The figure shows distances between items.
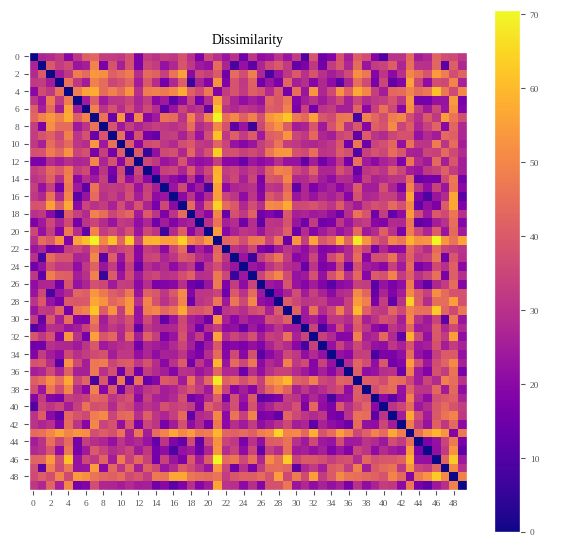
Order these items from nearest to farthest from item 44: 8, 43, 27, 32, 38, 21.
8, 38, 32, 27, 43, 21
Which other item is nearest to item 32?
42
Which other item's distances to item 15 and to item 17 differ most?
20
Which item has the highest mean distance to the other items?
21
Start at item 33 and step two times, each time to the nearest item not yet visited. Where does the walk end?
0
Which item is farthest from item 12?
7
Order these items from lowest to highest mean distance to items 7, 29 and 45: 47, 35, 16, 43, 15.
16, 15, 35, 47, 43
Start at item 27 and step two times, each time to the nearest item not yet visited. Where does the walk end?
22
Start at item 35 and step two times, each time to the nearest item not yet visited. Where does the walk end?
18
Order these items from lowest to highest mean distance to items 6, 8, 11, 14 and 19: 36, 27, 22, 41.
36, 22, 41, 27
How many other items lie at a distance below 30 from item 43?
3
